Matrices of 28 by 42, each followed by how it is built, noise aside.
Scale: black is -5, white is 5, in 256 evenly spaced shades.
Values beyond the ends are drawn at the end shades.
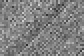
Hankel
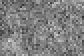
smooth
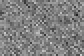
Toeplitz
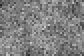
smooth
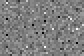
sparse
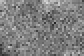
smooth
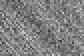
Toeplitz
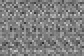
repeating columns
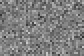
noise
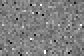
sparse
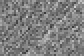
Hankel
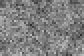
smooth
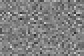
low rank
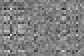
low rank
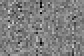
uneven columns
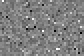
sparse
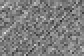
Hankel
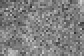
smooth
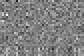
low rank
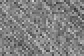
Toeplitz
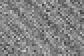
Toeplitz
